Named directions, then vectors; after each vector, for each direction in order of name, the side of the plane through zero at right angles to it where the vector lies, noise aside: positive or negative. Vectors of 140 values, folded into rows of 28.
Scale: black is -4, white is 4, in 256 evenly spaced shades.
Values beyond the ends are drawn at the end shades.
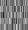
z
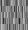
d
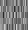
positive, positive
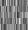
negative, negative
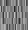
positive, positive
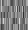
negative, positive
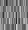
positive, positive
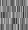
negative, positive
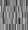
positive, positive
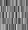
positive, positive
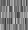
positive, negative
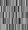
positive, positive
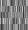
negative, positive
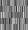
positive, negative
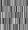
positive, negative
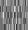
negative, negative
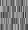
negative, positive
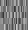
positive, positive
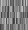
negative, positive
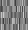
positive, negative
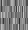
positive, negative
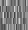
negative, negative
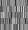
positive, negative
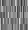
negative, positive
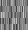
positive, negative
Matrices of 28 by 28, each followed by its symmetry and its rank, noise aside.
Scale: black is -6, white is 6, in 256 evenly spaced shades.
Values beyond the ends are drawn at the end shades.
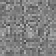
no symmetry, rank six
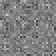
symmetric, rank seven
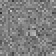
symmetric, rank seven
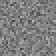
no symmetry, rank six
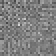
symmetric, rank six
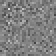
symmetric, rank six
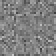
antisymmetric, rank six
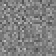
no symmetry, rank five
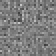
symmetric, rank seven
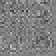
no symmetry, rank six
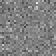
no symmetry, rank seven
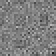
symmetric, rank seven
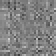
no symmetry, rank five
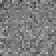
no symmetry, rank five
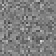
no symmetry, rank five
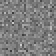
no symmetry, rank seven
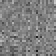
no symmetry, rank five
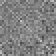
symmetric, rank six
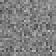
no symmetry, rank six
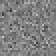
no symmetry, rank seven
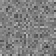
symmetric, rank five
